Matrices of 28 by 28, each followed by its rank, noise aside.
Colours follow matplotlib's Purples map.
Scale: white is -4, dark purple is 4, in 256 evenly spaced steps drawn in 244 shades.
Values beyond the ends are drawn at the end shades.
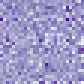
five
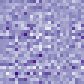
four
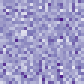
five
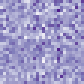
seven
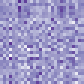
five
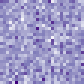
seven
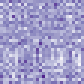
four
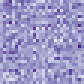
seven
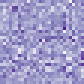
seven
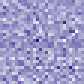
five
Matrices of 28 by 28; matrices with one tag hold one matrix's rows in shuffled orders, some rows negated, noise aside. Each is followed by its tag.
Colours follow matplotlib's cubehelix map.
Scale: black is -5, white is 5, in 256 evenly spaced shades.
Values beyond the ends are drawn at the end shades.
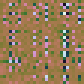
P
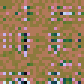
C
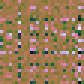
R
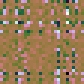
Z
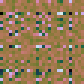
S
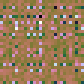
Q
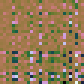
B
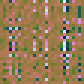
P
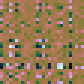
S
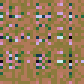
S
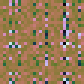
P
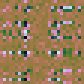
C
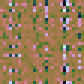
P
